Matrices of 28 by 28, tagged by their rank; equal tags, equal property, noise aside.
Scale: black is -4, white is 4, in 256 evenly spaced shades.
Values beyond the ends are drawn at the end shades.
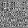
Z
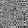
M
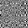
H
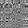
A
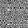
M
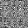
M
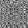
Z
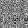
Z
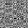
M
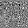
M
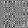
A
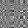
A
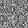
M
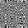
H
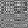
A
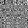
Z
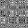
A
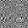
A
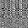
A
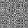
A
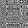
Z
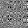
H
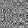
Z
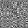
Z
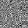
M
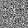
Z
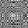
A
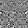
H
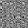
H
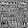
H
